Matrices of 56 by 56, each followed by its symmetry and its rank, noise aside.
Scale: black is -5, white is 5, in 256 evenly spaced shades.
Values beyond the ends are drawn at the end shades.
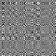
symmetric, rank two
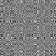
no symmetry, rank four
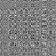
no symmetry, rank four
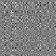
no symmetry, rank four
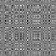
antisymmetric, rank two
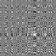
symmetric, rank two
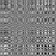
no symmetry, rank two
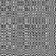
no symmetry, rank two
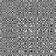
symmetric, rank three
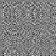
no symmetry, rank four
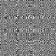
no symmetry, rank four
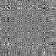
antisymmetric, rank four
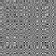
no symmetry, rank two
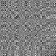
symmetric, rank four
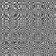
symmetric, rank two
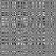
antisymmetric, rank two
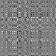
antisymmetric, rank two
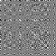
symmetric, rank three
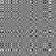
symmetric, rank two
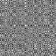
no symmetry, rank four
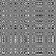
antisymmetric, rank two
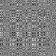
no symmetry, rank three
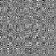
no symmetry, rank four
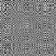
no symmetry, rank four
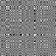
symmetric, rank two
